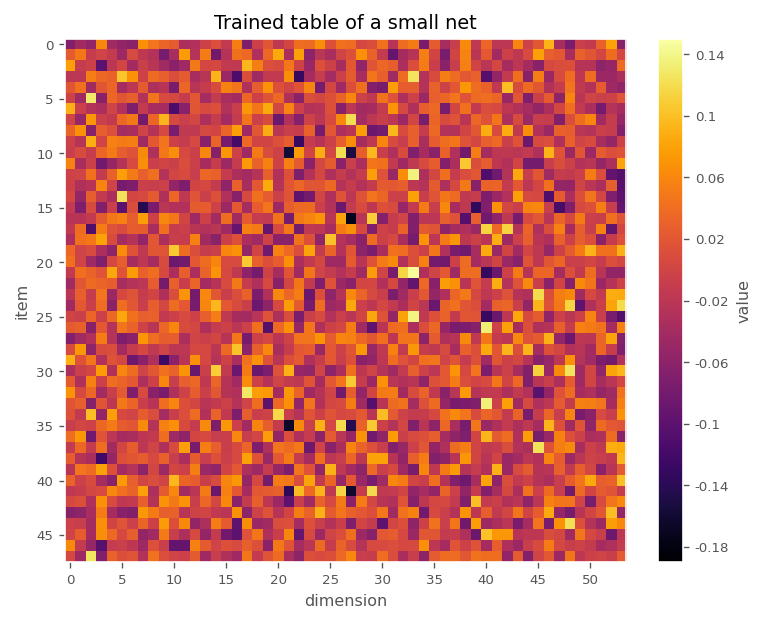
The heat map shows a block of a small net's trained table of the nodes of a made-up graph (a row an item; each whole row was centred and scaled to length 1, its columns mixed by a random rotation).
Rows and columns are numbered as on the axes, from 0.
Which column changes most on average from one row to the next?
40
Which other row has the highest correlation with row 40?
19
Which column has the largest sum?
5
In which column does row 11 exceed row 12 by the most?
53
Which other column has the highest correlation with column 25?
12
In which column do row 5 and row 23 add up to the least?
44
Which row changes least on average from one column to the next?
46
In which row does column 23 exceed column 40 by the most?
21
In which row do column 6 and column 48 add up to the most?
30
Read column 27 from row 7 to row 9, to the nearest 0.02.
0.12 -0.02 0.06
